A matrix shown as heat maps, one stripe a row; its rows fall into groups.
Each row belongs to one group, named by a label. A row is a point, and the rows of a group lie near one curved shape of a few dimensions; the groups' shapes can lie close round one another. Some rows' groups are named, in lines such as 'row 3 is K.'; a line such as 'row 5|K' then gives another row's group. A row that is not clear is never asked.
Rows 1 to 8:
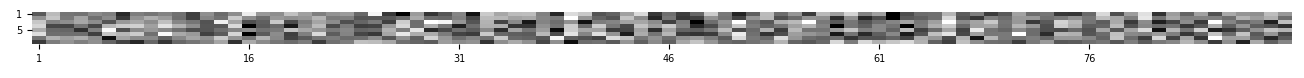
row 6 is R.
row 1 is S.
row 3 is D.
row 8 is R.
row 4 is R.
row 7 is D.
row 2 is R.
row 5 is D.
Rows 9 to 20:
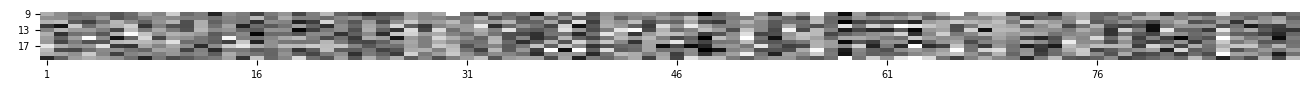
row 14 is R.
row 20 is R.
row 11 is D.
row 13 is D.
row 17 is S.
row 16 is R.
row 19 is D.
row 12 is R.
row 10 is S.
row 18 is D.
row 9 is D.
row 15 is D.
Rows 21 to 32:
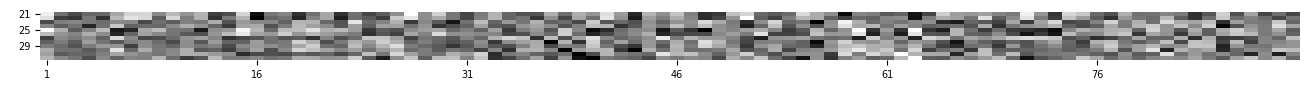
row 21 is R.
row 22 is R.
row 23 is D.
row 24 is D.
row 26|S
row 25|S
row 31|R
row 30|D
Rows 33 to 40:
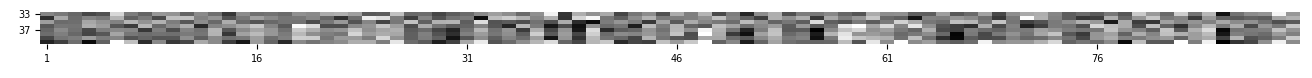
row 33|D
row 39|D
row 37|D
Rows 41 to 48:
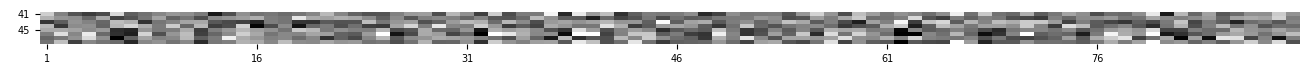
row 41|D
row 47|D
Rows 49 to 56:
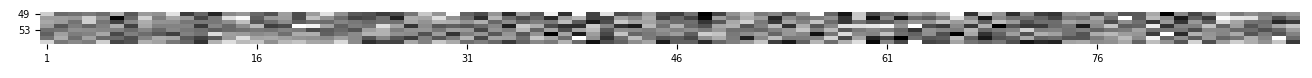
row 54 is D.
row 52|D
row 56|S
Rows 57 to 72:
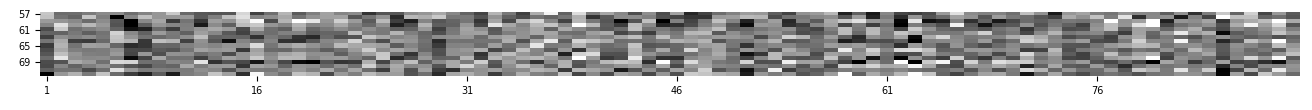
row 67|S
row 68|R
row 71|D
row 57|R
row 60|R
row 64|D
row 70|R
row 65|R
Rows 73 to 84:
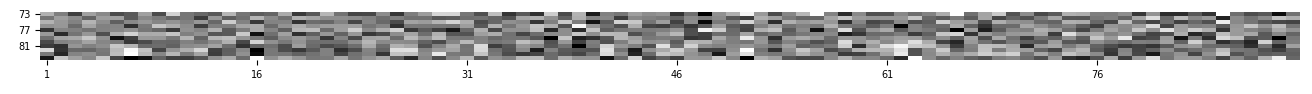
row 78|R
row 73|D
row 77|D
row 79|D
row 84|R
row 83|R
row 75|D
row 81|R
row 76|R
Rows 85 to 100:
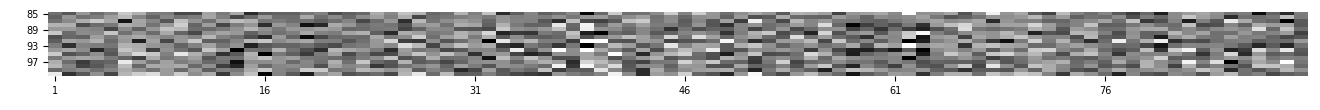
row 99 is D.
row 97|D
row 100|R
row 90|S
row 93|R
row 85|R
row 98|D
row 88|D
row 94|D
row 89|R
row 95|R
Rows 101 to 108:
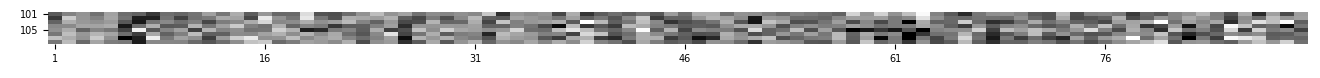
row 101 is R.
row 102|R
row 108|R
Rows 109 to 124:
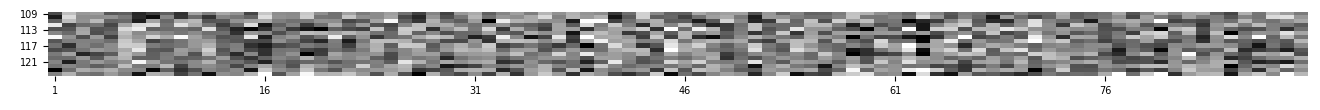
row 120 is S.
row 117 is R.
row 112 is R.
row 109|R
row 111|S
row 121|R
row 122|D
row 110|R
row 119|D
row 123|R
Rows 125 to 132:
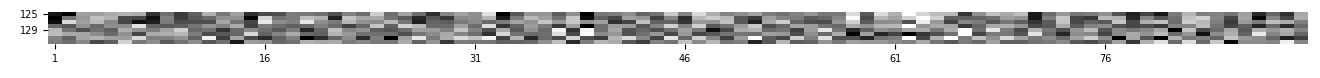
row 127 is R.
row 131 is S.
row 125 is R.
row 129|D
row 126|R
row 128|R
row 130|R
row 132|D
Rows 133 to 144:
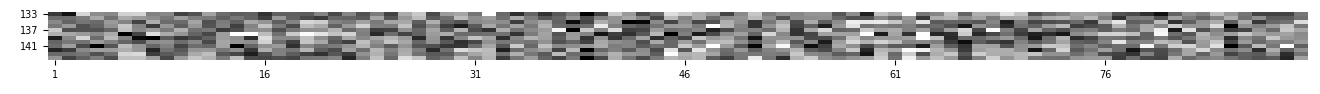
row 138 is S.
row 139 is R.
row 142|R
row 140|D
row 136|D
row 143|S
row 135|D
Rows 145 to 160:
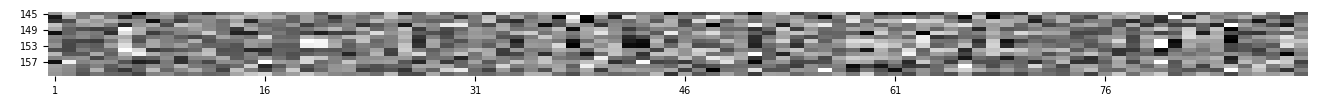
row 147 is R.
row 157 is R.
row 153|D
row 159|D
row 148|D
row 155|R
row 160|S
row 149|D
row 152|D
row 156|D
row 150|S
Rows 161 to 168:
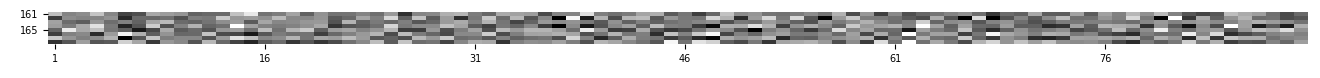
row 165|R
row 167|S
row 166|S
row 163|S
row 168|S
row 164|D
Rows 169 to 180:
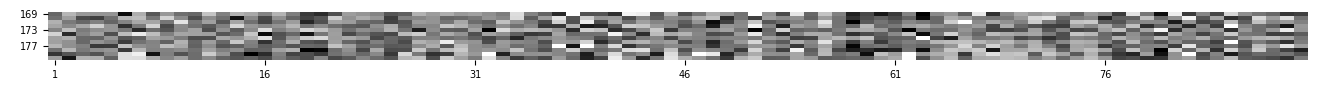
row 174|R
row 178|D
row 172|D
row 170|D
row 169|D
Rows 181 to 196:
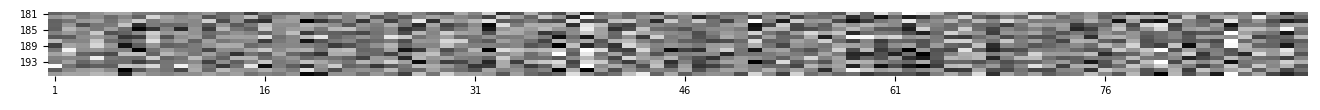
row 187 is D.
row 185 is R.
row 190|R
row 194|R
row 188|D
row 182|R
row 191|D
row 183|S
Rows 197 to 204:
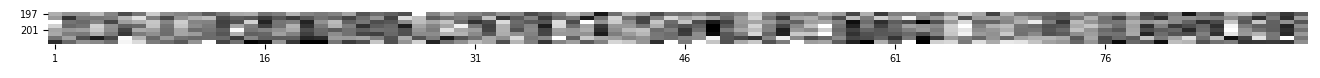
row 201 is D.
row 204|S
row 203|D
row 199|R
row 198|R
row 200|D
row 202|D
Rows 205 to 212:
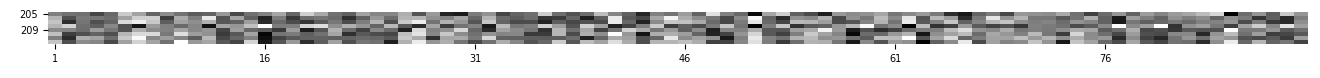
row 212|R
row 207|R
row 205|D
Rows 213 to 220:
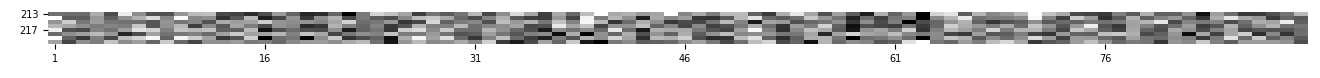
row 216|D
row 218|D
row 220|S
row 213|S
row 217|R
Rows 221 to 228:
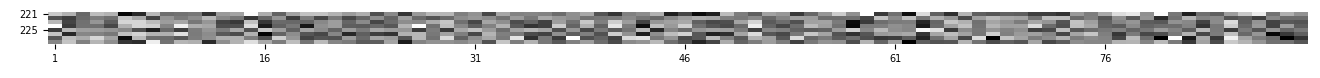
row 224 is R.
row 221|S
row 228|S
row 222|S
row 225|R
